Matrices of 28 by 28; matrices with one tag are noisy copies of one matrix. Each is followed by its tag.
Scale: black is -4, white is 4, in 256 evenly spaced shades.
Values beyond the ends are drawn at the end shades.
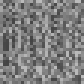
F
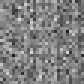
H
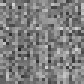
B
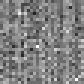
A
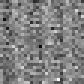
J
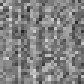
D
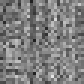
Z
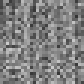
Z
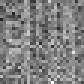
Z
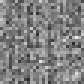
B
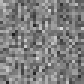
H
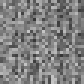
H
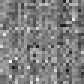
H
